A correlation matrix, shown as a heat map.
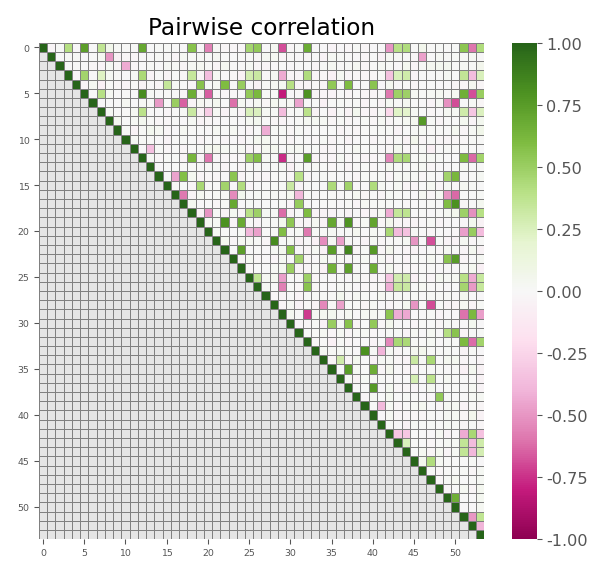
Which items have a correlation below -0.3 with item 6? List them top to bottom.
14, 17, 23, 31, 49, 50
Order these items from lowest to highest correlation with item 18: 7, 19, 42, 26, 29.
29, 42, 19, 7, 26
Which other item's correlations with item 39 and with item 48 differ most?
33
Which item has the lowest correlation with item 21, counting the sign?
47
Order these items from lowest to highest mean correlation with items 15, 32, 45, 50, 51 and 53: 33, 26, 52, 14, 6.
52, 6, 33, 14, 26
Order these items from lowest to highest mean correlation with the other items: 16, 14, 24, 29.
29, 16, 14, 24
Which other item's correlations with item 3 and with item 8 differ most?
46
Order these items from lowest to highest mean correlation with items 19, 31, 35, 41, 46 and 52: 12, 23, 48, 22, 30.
12, 48, 23, 30, 22
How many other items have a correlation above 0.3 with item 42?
3
